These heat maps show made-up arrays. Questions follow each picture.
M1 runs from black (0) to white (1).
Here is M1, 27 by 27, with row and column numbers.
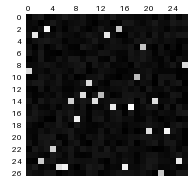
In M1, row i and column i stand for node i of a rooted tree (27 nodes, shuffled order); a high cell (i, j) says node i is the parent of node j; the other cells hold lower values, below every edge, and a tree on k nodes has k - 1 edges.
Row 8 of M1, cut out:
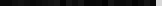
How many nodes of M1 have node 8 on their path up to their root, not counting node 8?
3
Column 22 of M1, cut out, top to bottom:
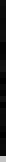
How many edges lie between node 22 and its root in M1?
6
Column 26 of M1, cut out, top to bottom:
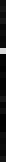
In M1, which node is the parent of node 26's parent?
17
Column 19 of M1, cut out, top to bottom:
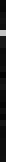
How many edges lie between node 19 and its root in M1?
3
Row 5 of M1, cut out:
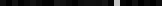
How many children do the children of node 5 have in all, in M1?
2
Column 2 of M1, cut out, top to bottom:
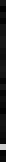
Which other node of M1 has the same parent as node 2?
25
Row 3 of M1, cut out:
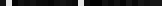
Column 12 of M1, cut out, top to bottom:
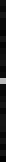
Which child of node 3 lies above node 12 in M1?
13
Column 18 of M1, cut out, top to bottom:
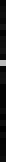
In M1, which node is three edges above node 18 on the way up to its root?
14
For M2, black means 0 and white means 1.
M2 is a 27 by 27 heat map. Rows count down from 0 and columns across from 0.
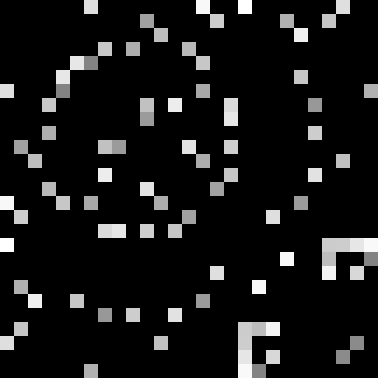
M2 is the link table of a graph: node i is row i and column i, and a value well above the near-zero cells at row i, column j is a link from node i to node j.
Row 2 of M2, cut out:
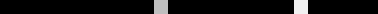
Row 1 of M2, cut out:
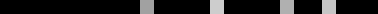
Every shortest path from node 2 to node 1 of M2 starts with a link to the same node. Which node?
node 11
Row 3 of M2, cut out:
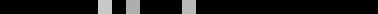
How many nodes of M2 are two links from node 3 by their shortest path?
5
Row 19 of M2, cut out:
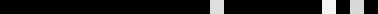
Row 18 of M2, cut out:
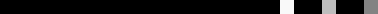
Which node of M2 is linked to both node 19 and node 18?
node 23
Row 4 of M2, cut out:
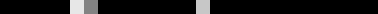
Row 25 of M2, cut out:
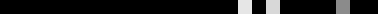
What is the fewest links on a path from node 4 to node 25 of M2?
4
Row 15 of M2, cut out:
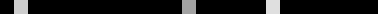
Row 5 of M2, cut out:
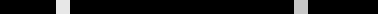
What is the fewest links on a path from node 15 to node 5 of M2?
7
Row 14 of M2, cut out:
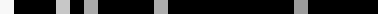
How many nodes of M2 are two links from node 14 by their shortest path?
5
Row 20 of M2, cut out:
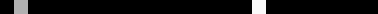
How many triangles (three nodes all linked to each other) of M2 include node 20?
0
